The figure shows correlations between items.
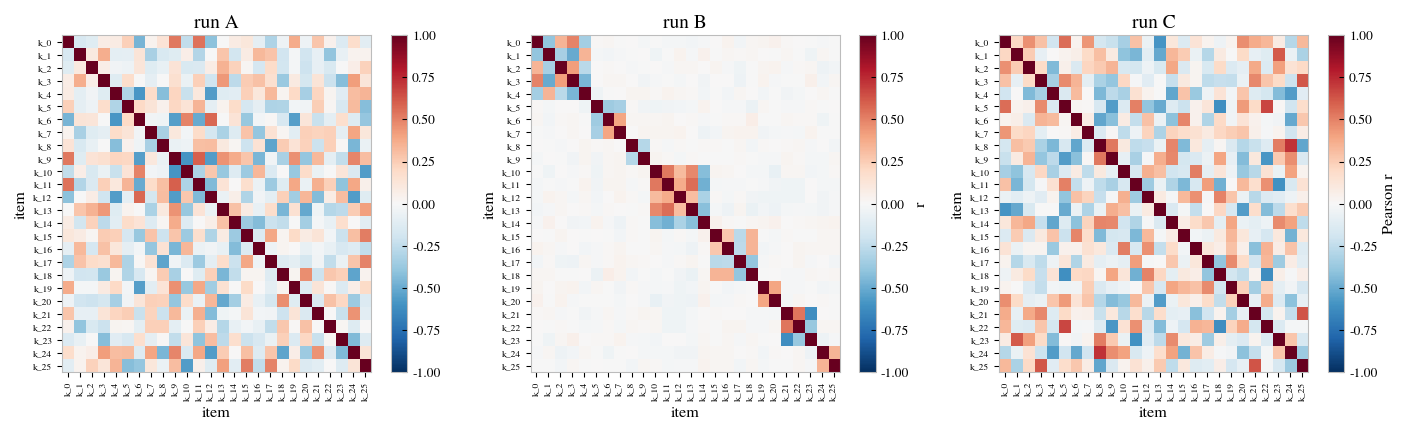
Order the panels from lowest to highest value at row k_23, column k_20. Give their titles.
run C, run B, run A
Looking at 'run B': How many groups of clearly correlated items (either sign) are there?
8
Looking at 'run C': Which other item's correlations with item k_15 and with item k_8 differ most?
k_24
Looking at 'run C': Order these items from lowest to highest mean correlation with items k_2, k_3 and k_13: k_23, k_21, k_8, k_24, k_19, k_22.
k_19, k_22, k_8, k_24, k_23, k_21
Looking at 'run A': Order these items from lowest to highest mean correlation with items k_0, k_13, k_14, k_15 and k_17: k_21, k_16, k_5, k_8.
k_16, k_8, k_5, k_21
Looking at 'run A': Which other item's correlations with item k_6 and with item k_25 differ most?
k_10
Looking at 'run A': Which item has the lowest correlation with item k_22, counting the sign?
k_1
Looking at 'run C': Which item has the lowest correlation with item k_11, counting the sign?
k_23
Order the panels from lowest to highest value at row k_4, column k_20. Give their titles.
run A, run B, run C
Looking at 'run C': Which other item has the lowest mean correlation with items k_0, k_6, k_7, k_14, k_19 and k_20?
k_13
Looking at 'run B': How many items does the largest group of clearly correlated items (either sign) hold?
5
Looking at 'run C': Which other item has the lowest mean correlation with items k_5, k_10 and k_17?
k_18
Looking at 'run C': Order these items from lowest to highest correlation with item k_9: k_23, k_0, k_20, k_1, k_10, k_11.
k_20, k_11, k_0, k_10, k_1, k_23
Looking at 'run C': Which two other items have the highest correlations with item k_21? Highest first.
k_25, k_3
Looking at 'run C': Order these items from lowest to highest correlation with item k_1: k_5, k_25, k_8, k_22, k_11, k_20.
k_11, k_25, k_22, k_5, k_20, k_8
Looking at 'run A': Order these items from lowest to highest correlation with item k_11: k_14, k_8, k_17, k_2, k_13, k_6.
k_6, k_17, k_2, k_14, k_13, k_8
